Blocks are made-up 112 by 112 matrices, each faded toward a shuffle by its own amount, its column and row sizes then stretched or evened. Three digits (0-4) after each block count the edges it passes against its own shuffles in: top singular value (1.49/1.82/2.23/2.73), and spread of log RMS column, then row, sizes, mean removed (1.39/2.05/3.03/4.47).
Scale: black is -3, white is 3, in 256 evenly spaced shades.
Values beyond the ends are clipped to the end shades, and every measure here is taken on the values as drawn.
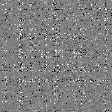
0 3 3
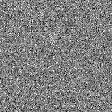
2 0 0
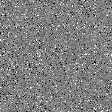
0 1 1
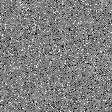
0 0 0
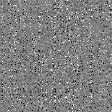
2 2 1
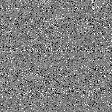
0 1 2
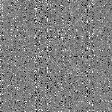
0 3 1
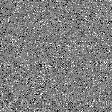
2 0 1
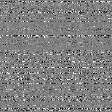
2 1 4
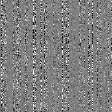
2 4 0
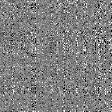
2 3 2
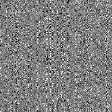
3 3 0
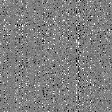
1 3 1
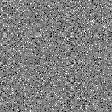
3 0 0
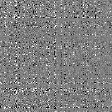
0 3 3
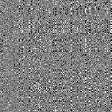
4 3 2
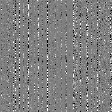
2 4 0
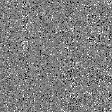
0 2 1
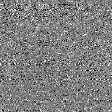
2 0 3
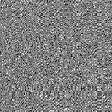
4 1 0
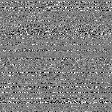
0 0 4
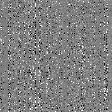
2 3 1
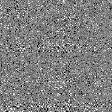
2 2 2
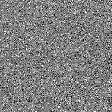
2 1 0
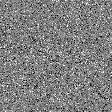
1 0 1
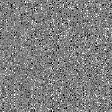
2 2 1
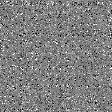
1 1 2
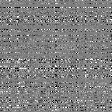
3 2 4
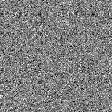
2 0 0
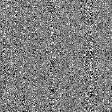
0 3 1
